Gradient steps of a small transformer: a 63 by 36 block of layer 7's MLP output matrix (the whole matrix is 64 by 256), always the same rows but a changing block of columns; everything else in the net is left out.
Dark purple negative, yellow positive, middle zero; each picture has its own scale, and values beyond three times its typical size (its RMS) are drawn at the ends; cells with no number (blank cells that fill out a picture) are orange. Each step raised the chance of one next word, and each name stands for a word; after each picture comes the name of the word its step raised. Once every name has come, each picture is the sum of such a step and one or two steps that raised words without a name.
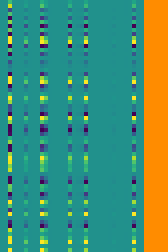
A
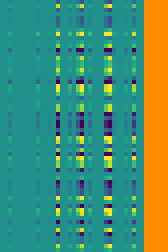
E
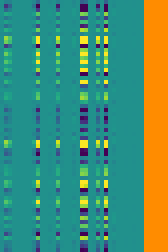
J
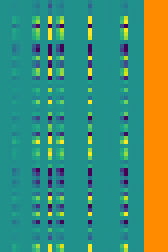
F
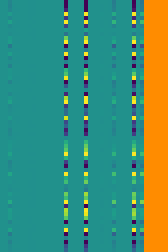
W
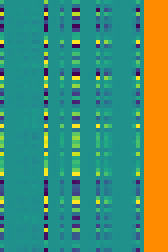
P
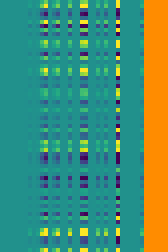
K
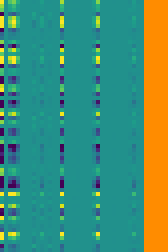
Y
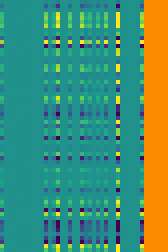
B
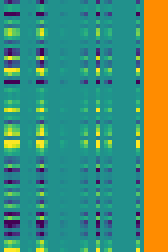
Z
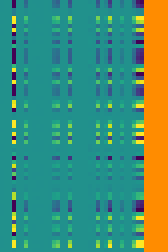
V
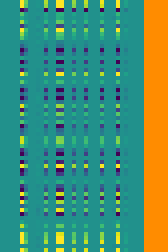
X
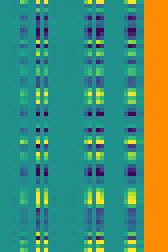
A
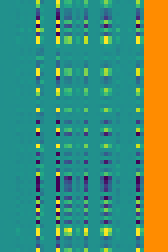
K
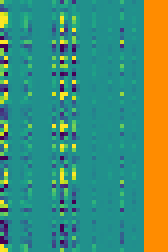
B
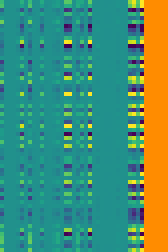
X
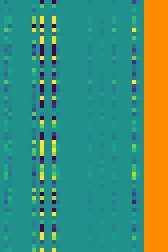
F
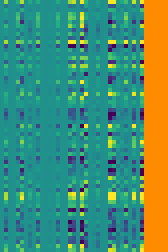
B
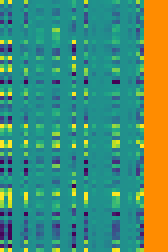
Z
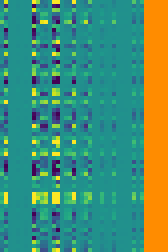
W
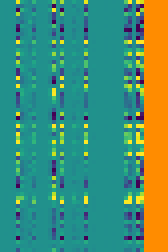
P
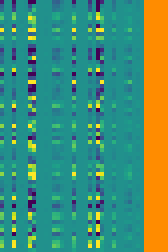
V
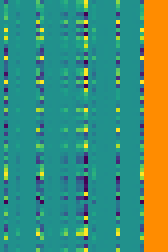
K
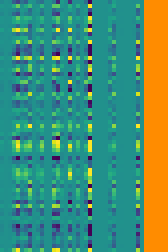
Z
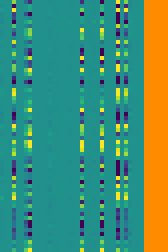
Z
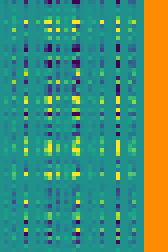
W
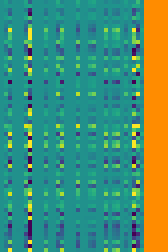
Z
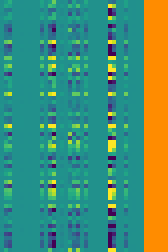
Z
